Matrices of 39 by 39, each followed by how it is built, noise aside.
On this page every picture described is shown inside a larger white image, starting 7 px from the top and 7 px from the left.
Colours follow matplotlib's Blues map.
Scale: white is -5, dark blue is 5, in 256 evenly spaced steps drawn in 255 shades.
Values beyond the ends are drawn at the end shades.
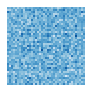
blocks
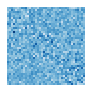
block diagonal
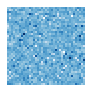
sparse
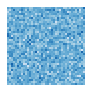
noise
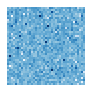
sparse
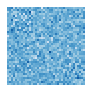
block diagonal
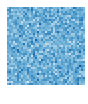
noise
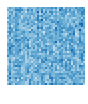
blocks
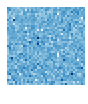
sparse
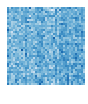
blocks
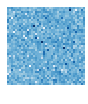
sparse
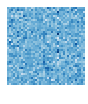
uneven columns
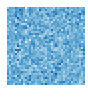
uneven columns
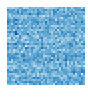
blocks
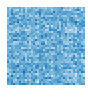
blocks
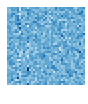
uneven columns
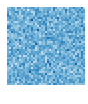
noise
